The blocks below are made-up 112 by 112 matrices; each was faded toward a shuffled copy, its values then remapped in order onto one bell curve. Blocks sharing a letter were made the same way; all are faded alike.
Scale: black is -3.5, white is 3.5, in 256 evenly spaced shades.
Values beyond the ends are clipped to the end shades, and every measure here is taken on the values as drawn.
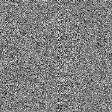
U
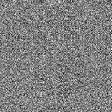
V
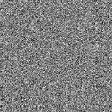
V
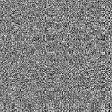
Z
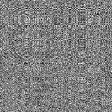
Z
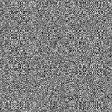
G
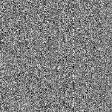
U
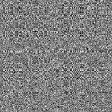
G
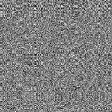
Z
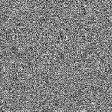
V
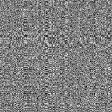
Z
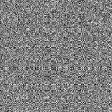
G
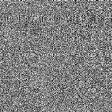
V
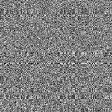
G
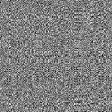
Z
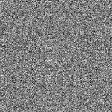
V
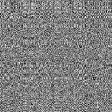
Z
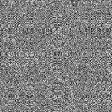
Z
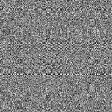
G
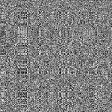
Z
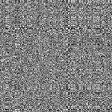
G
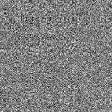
V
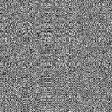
Z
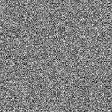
V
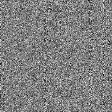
U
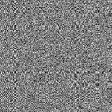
Z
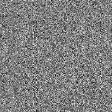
U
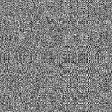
Z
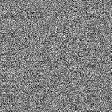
V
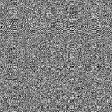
G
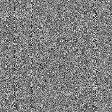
U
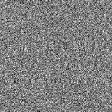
V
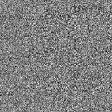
V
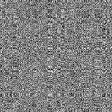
Z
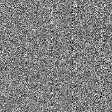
U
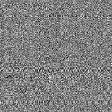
G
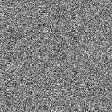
V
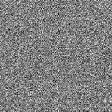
V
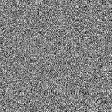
V
